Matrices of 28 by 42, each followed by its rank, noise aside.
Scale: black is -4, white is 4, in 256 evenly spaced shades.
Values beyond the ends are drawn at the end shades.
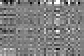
two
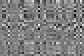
three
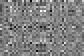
three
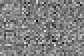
eight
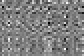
four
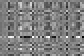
two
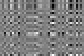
two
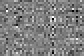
four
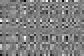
two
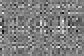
three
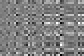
two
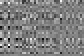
two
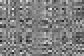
three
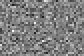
six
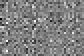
six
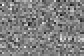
eight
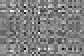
three
